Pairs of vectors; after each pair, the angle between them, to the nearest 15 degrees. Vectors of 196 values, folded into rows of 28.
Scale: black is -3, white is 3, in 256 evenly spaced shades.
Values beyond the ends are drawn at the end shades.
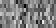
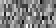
60 degrees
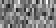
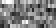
120 degrees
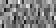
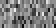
45 degrees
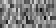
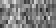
30 degrees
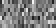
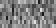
90 degrees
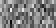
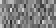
30 degrees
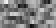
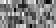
45 degrees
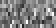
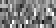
15 degrees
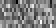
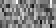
165 degrees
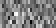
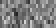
135 degrees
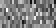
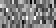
15 degrees
